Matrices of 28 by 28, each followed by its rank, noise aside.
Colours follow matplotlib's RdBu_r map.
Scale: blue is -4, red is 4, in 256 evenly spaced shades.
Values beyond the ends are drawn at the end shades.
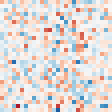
seven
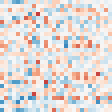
six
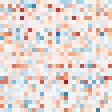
six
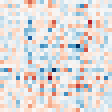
four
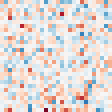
seven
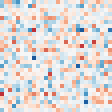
six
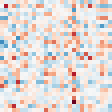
five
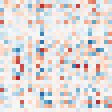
five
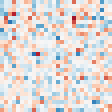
seven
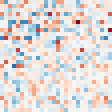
seven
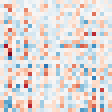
four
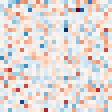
seven
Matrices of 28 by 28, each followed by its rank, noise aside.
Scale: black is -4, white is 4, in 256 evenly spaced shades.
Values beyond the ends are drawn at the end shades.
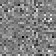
eight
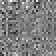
four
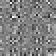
four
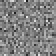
eight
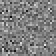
eight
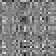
three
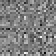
four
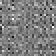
four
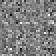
six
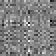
three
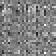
three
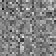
four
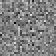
eight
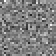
eight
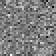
eight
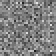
six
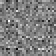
six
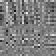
three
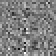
six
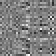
three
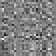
three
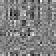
three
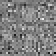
six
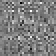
four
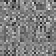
four
